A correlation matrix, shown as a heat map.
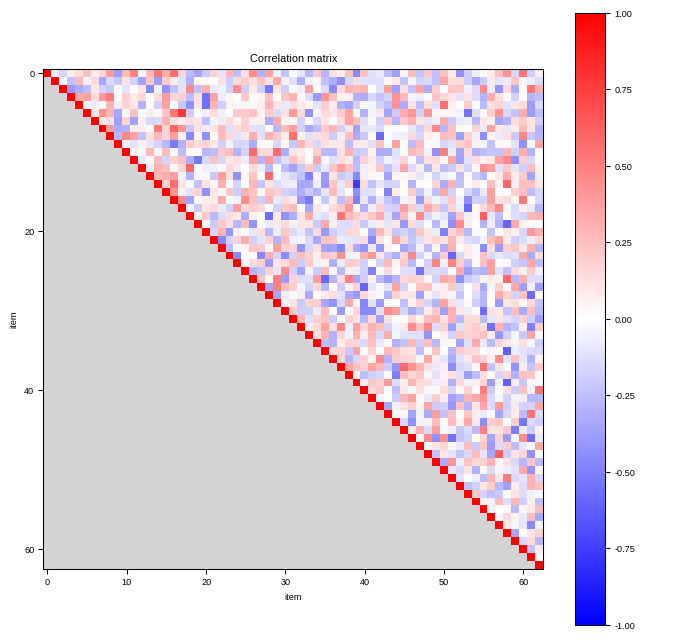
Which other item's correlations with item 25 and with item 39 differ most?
16
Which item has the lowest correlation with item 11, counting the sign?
19
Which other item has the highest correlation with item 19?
52
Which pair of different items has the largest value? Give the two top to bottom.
5, 17
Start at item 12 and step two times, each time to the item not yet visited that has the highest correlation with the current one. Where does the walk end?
55
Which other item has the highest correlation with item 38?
26
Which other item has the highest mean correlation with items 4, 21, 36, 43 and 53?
44
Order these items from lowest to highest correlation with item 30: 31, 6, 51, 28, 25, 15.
15, 28, 6, 31, 51, 25
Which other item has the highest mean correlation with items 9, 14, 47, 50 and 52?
62
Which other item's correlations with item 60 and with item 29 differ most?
27
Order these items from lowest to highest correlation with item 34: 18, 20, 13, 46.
18, 13, 20, 46
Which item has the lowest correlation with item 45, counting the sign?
59
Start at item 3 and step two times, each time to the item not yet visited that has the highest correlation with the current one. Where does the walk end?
31
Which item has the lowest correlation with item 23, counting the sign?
51
